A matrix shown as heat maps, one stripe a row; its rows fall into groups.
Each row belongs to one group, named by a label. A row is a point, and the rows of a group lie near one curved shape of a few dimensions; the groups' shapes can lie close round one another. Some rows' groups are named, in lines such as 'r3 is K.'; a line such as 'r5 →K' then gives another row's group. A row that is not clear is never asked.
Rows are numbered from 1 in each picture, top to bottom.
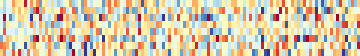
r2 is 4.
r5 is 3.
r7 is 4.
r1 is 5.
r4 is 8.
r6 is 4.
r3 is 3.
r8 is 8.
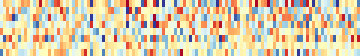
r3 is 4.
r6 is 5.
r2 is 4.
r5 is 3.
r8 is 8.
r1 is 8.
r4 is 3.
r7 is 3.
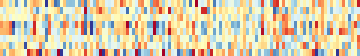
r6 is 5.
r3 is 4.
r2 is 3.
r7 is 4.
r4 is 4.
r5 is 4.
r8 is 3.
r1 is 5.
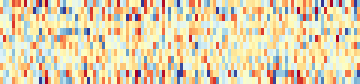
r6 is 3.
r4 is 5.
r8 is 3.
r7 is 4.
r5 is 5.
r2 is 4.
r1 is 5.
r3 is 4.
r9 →3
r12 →5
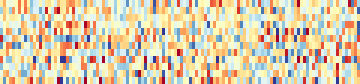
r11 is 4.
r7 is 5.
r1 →3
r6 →5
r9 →4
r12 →3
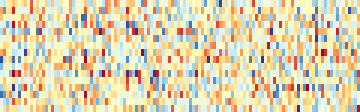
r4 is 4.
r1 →5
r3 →8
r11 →4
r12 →3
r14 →8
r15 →4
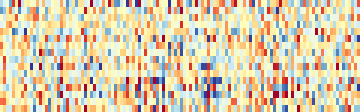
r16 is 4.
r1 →4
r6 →4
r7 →8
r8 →8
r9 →3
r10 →3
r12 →3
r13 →4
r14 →3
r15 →8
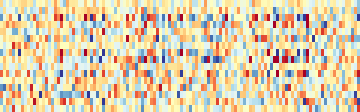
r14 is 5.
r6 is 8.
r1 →4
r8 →8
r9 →3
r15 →4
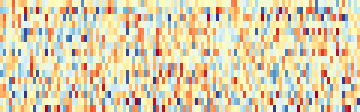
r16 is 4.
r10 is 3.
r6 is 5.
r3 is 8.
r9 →5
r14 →4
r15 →4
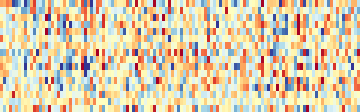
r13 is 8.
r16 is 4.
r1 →4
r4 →4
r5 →4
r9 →4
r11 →4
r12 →8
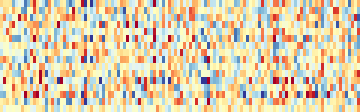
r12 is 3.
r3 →3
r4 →3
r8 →3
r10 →8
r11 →5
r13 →5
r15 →4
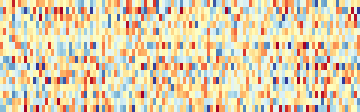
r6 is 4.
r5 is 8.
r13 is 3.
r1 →3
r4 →4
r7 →8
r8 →4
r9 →4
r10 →3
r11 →5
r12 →4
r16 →4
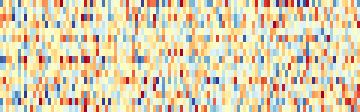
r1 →8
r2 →4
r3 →4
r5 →3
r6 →4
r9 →5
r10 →8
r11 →3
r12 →8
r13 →5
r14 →5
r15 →5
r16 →3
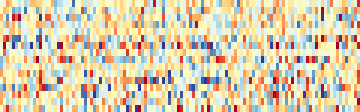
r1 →5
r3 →5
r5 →5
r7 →3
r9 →4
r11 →8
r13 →8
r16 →4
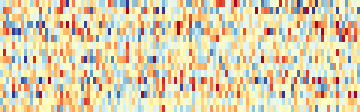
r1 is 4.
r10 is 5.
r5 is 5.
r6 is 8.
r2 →8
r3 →5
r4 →3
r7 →3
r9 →4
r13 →3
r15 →5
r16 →3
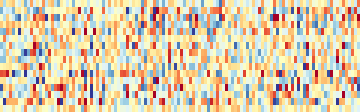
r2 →3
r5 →8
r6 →3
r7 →4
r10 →8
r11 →4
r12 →3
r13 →8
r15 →3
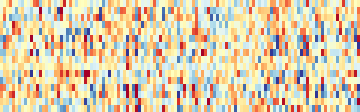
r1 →4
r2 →3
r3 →3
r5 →5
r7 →8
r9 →3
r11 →5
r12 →8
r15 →4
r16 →4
